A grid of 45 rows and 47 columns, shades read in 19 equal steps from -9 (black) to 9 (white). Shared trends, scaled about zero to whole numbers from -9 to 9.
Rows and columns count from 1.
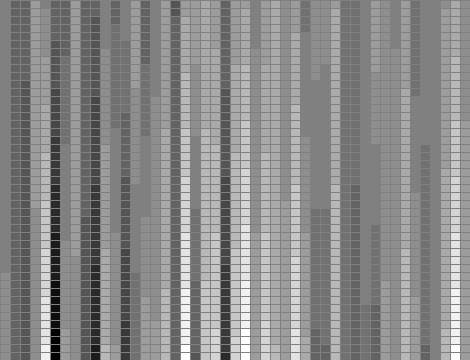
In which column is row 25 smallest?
6
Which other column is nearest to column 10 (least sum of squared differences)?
23
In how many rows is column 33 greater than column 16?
8
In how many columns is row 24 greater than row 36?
12
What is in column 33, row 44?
-2
